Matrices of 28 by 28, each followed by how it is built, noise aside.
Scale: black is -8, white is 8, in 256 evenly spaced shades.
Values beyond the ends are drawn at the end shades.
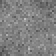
smooth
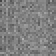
blocks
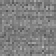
blocks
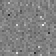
sparse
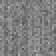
blocks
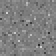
sparse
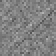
Hankel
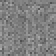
blocks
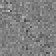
banded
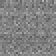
repeating columns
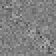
banded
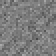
Hankel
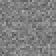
blocks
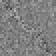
banded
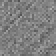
Hankel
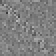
banded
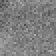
smooth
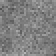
smooth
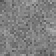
smooth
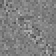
banded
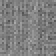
blocks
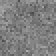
smooth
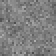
smooth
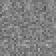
repeating columns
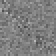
banded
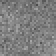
smooth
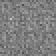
repeating columns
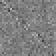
banded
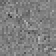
banded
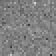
sparse
